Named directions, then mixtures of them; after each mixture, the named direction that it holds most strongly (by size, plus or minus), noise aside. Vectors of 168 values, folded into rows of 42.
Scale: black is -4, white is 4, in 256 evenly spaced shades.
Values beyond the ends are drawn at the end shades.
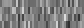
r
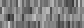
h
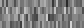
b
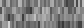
h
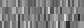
r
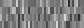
r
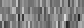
r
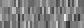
r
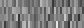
r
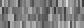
h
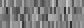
b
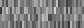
b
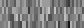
b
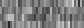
h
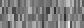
h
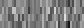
r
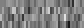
r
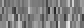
r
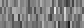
b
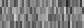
b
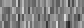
r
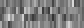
h
